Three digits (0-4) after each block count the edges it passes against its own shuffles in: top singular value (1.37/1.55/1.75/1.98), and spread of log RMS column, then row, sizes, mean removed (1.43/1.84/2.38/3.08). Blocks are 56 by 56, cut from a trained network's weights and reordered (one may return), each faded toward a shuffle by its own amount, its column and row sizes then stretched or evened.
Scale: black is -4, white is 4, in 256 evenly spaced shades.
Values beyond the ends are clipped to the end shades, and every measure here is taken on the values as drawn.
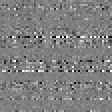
3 0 4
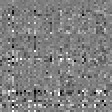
3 3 3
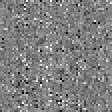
1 2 1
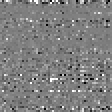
1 0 4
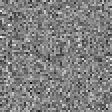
1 1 0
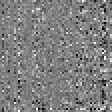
0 4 1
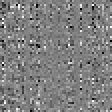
1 4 2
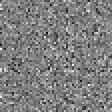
0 2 1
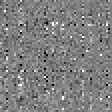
1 3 1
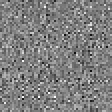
2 1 0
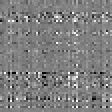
4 2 4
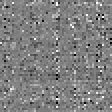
1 3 1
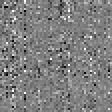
0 4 1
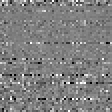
2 1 4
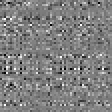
4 3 4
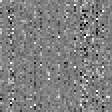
0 4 0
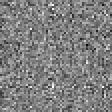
2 1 1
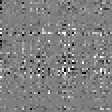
0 3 4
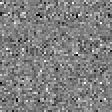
0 0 2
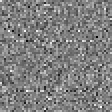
2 0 1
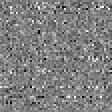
0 1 3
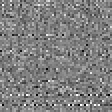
3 0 3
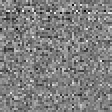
2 0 3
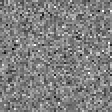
1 0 0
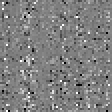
0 3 2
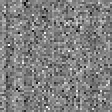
1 0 0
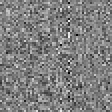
3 2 0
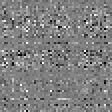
0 3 4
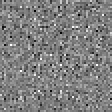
0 2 2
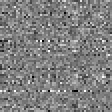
4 0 3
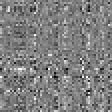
4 3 3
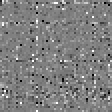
0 2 2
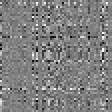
4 4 2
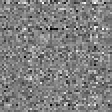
2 1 3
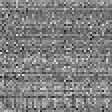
4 1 0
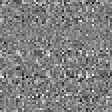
4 2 3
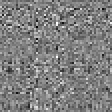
3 2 2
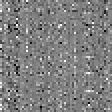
1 3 1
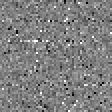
0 1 1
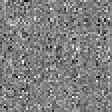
2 3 2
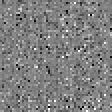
0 2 1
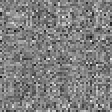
3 1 2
